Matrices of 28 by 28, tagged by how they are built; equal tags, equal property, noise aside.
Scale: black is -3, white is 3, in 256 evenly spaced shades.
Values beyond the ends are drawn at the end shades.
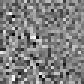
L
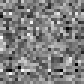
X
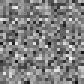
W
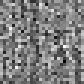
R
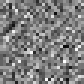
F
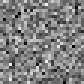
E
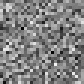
F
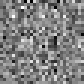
X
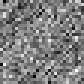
F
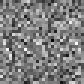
W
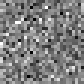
E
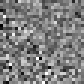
L
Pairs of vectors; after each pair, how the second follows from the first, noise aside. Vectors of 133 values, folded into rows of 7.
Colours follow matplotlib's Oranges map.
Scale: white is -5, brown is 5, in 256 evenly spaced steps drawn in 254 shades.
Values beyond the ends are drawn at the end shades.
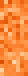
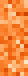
reversed.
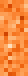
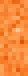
reversed, shrunk.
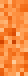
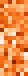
negated, scaled up.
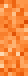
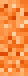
negated.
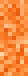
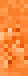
reversed, partly zeroed.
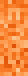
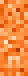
reversed.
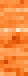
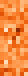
sign-scrambled.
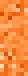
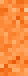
reversed, shrunk.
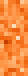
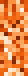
negated, scaled up.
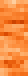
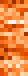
negated, scaled up.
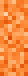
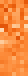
reversed, partly zeroed.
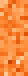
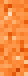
reversed, partly zeroed.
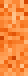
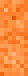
reversed, shrunk.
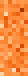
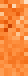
reversed, partly zeroed.
